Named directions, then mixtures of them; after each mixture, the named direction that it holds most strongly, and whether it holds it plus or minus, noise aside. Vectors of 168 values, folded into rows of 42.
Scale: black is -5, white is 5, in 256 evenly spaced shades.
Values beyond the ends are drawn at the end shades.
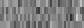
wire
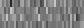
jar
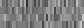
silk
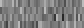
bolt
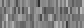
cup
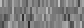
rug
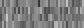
cup, plus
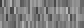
jar, minus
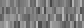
wire, plus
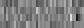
wire, minus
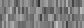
cup, plus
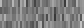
silk, plus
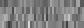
rug, minus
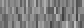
silk, minus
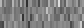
rug, plus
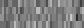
wire, minus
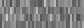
jar, plus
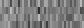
wire, plus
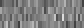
bolt, minus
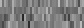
rug, plus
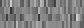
jar, minus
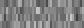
wire, minus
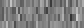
jar, minus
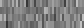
silk, plus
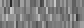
jar, plus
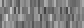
cup, plus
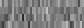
rug, plus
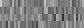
bolt, plus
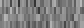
wire, plus
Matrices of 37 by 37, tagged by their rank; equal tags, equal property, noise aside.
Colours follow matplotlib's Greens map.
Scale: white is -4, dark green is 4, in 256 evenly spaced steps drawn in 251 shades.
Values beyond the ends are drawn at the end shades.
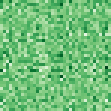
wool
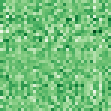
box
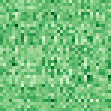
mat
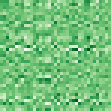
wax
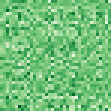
box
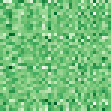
wax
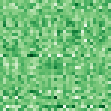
wax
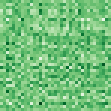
wax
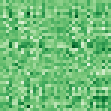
mat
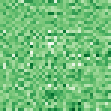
wax
